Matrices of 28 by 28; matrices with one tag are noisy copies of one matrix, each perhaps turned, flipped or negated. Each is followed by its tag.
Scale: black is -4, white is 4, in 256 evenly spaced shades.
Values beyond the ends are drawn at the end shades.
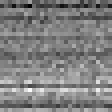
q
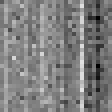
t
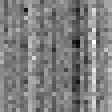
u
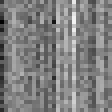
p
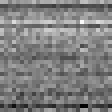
q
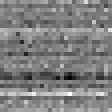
u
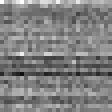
p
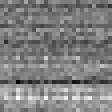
t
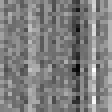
u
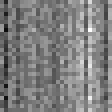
q
